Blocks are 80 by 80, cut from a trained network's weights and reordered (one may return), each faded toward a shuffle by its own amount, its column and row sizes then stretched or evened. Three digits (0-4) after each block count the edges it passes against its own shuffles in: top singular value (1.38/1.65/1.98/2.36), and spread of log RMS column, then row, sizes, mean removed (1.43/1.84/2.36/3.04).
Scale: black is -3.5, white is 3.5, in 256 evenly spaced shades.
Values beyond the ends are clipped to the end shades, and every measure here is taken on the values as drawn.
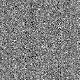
1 2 0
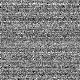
3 1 2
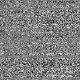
0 2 4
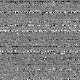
2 1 4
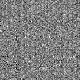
2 0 1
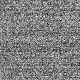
1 1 0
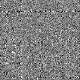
1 2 2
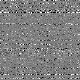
3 0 4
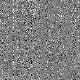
0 4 1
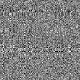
4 2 2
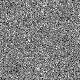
0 1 0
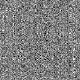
2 3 1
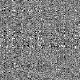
2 3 2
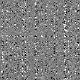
1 4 2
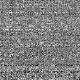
1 3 3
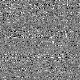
0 0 4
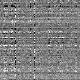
4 4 2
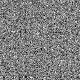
0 0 0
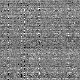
3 3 2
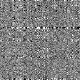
2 2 3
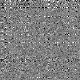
3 2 3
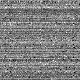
4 0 2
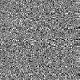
3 1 2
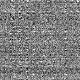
2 3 1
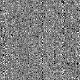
1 3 2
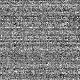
3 2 2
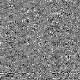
3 2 1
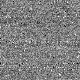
0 1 1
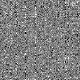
2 2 1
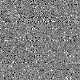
1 1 3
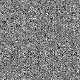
1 1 1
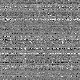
3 1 4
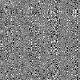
3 4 0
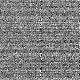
3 2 0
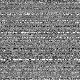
3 0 4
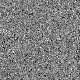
0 0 0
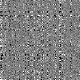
3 4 3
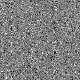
0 1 1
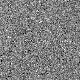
0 1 0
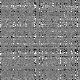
3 4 3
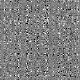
0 4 3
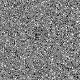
1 1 0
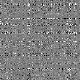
3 3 4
